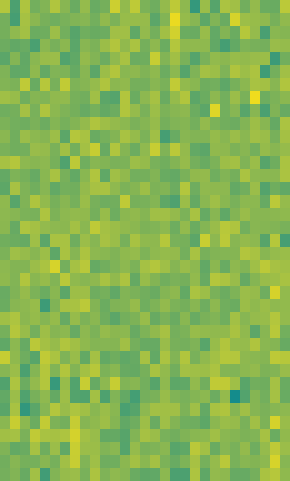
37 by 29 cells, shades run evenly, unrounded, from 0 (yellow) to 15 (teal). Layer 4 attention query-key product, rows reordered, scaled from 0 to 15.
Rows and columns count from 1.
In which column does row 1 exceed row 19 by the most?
28
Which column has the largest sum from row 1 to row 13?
20
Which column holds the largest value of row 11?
17
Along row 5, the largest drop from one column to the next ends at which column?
16
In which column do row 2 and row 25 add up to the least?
24
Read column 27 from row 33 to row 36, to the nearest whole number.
8 5 6 7
